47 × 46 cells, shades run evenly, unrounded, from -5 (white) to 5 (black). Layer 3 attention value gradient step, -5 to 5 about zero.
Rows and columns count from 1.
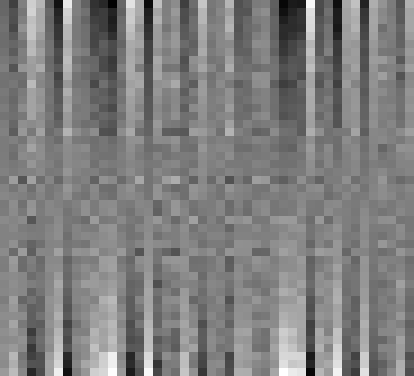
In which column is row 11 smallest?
4
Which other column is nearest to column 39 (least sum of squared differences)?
42
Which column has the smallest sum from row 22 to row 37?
38
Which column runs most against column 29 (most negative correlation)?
3
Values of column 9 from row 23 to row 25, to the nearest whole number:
0 0 0
